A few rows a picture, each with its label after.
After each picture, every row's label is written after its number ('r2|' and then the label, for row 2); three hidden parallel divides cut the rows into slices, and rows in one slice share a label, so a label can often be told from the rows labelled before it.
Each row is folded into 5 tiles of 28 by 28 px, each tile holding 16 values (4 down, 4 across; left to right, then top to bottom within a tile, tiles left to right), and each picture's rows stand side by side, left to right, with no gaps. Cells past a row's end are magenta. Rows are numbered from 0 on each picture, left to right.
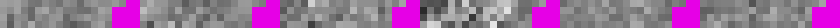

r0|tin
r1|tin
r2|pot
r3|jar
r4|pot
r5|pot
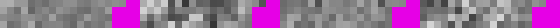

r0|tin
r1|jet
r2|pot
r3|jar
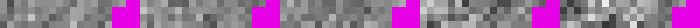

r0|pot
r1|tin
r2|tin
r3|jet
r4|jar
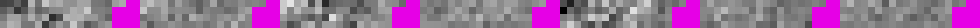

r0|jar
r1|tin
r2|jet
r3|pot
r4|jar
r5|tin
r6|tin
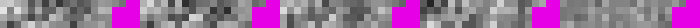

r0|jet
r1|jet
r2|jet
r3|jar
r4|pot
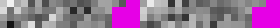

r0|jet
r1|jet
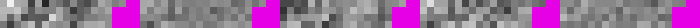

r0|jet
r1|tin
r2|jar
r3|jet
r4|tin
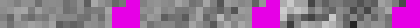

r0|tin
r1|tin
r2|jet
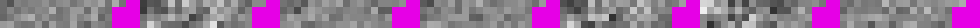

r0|pot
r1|jar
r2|pot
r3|pot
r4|jar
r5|jet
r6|pot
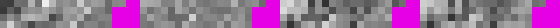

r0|jar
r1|tin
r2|jet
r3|jet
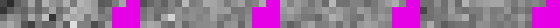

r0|jar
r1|pot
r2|tin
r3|pot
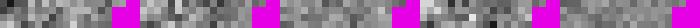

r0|jar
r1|jet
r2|tin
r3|jet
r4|pot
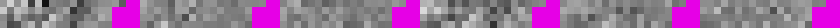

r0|jet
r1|tin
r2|tin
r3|jet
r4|tin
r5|tin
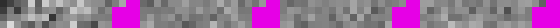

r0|jar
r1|pot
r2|pot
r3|tin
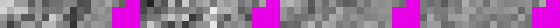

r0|jet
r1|jar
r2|tin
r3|pot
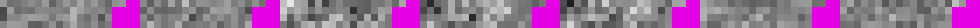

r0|pot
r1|pot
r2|jet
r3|jar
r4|jar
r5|tin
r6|tin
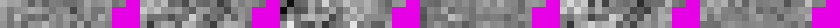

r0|tin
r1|jet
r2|jar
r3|pot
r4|jet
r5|tin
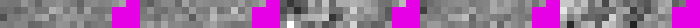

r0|pot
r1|pot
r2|jar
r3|pot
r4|jet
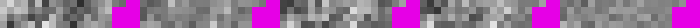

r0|jet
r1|pot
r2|jar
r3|jar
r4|pot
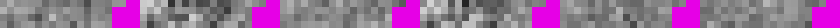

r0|tin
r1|jet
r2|tin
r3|jet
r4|tin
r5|pot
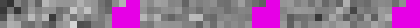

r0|jar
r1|tin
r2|tin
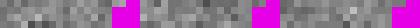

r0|pot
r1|tin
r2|pot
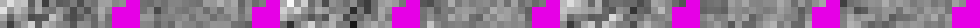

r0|jet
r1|pot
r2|jet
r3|pot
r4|jet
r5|pot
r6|pot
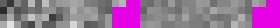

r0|jar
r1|pot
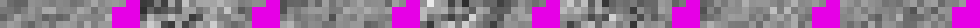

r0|pot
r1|jar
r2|pot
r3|jet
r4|jet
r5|pot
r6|tin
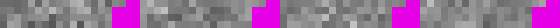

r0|pot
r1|tin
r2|pot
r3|tin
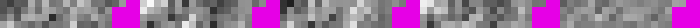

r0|jar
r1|jet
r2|jar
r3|jet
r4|pot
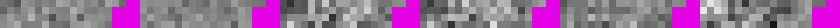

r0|pot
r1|tin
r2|jar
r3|jar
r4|pot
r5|jet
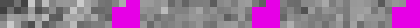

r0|jar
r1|tin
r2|pot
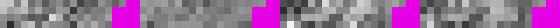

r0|jet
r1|tin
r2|jar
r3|jar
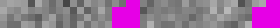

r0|tin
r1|pot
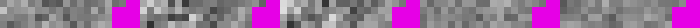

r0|tin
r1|jet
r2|jet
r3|pot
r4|pot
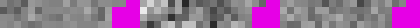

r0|pot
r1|jet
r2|tin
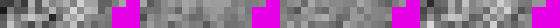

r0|jar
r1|pot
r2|pot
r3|jar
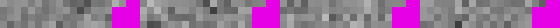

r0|tin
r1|tin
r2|pot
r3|tin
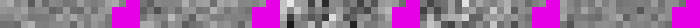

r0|tin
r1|pot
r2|jet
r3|jar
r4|tin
